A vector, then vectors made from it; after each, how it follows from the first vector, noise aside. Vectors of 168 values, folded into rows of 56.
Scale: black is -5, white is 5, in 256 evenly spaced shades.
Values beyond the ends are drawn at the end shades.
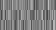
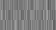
negated, shrunk.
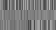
wrapped around, partly zeroed.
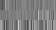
wrapped around, partly zeroed.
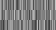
wrapped around.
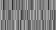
negated.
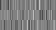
wrapped around, partly zeroed.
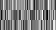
scaled up.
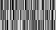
reversed, negated, scaled up.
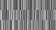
wrapped around.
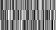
reversed, negated, scaled up.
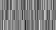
wrapped around.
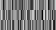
negated, scaled up.
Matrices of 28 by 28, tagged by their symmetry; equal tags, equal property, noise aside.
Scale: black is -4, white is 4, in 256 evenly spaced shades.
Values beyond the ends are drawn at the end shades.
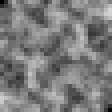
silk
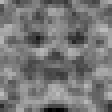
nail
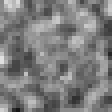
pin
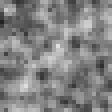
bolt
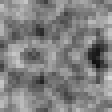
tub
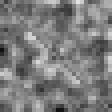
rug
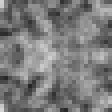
tub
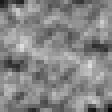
silk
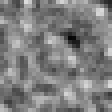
rug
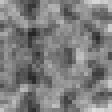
tub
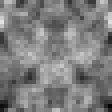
nail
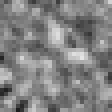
rug
